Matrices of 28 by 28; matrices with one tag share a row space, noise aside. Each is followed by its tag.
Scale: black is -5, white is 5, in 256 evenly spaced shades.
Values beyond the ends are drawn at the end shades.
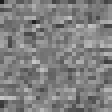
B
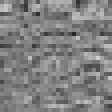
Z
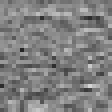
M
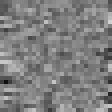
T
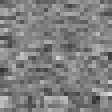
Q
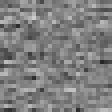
B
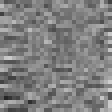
T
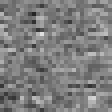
B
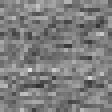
M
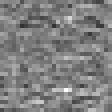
M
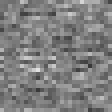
M
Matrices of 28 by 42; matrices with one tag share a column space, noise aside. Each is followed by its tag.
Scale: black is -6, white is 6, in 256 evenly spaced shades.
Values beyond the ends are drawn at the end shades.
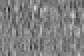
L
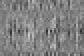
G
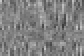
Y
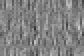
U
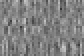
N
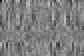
Y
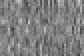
N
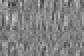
Y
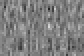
L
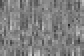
U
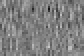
L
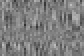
Y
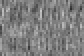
L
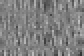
U
